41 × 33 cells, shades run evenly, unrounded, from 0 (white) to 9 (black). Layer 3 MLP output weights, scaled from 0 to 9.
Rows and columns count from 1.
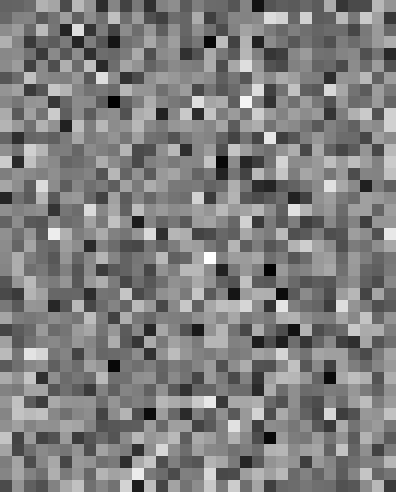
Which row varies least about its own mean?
27
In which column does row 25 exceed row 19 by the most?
8
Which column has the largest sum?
23
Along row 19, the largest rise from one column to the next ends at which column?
22
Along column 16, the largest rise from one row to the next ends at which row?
35
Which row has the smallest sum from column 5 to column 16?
20
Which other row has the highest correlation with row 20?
10
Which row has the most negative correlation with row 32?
17
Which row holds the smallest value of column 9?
7
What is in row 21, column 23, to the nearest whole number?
6
